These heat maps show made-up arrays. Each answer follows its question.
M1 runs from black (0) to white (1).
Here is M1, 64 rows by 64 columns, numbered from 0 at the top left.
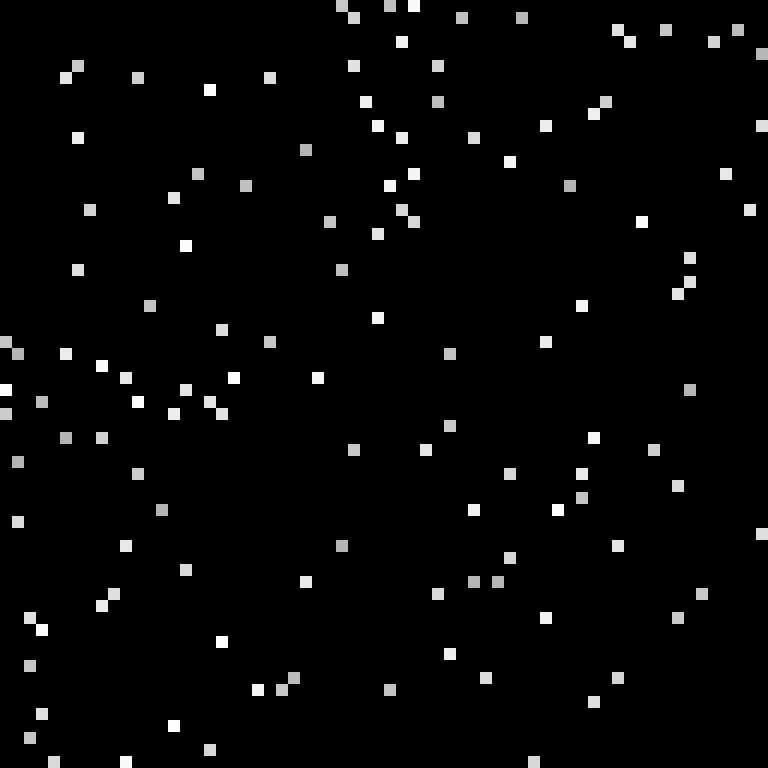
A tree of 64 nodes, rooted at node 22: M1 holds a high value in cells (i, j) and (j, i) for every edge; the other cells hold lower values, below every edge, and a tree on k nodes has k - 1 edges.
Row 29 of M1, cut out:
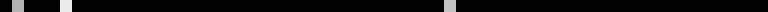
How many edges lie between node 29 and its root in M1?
3
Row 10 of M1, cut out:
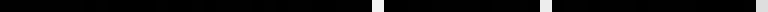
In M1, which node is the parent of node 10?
45
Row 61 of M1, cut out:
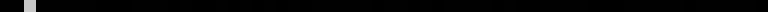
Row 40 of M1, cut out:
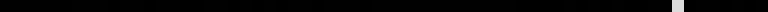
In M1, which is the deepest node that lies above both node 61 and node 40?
51
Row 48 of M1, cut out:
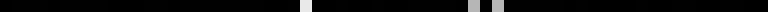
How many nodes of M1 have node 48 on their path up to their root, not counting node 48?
3
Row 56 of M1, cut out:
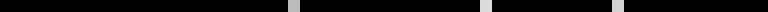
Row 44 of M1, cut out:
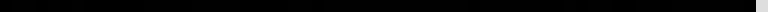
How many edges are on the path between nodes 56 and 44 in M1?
5
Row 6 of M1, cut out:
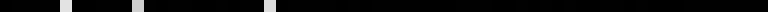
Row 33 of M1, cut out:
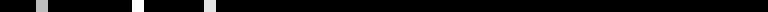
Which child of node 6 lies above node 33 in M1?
11
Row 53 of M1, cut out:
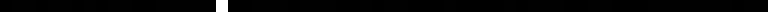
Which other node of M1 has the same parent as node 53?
27
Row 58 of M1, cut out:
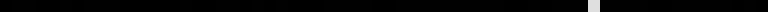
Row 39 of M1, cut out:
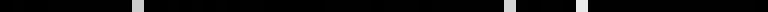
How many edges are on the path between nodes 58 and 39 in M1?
6
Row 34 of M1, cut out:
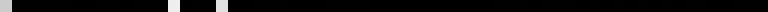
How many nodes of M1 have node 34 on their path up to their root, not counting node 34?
6
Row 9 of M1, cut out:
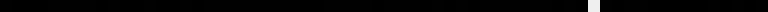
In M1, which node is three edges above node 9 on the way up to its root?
5
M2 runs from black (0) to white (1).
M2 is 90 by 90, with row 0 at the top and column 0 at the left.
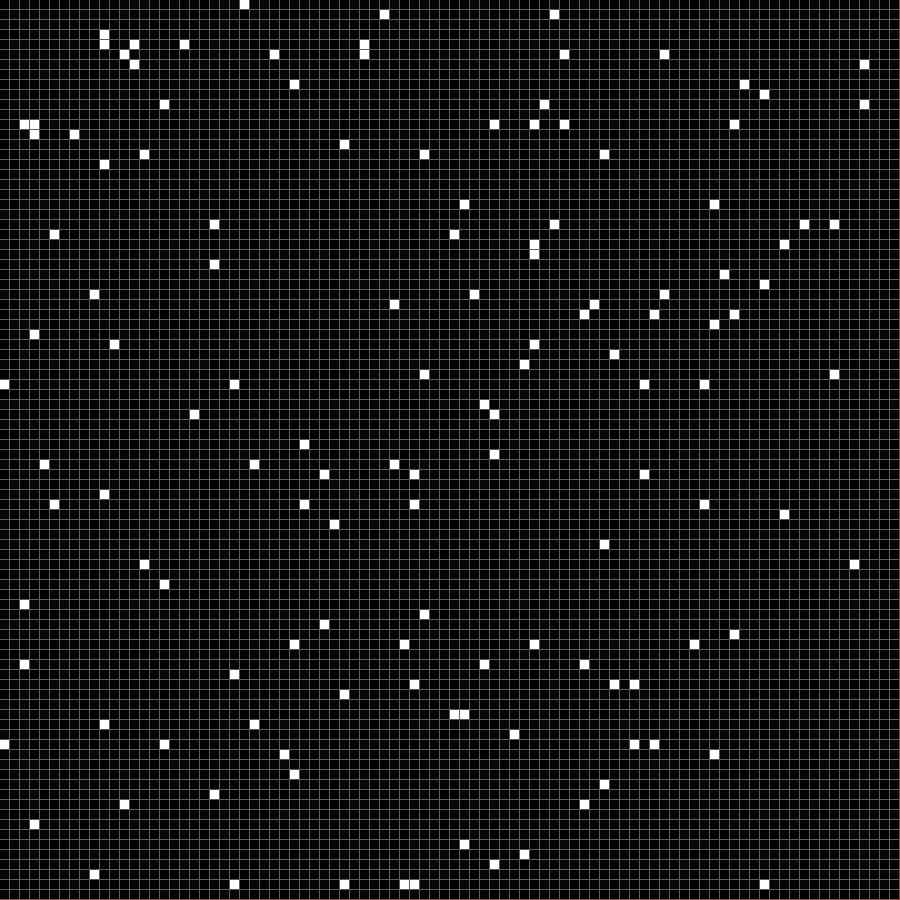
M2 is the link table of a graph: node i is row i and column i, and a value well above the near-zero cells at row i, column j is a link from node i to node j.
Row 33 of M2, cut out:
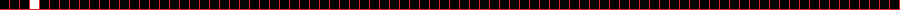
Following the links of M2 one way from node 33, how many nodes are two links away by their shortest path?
1
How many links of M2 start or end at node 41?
6
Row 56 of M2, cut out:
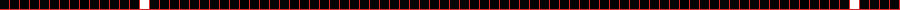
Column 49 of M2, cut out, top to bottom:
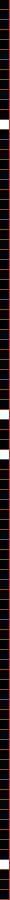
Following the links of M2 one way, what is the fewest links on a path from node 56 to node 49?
7
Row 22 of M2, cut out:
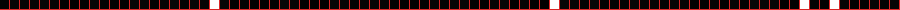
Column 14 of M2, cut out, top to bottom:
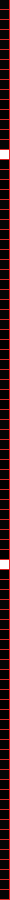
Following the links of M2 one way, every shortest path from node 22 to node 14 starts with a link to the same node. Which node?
node 80
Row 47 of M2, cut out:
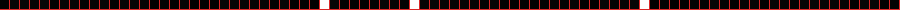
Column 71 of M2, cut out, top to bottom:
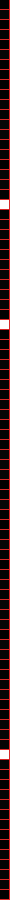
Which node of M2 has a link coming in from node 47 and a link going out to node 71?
node 32
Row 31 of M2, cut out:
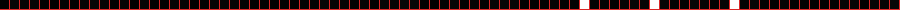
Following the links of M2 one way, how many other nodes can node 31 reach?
12
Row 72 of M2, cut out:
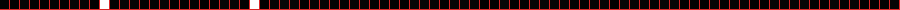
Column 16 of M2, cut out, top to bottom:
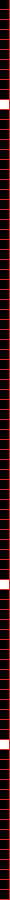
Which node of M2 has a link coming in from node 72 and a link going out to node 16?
node 10
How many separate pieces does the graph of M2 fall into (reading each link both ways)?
6
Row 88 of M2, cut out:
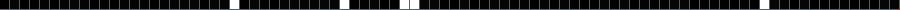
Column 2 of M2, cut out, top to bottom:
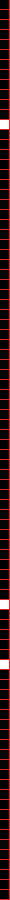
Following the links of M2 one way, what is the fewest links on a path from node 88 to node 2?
4
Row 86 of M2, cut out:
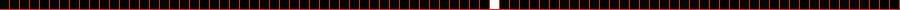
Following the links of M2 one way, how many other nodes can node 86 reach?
6
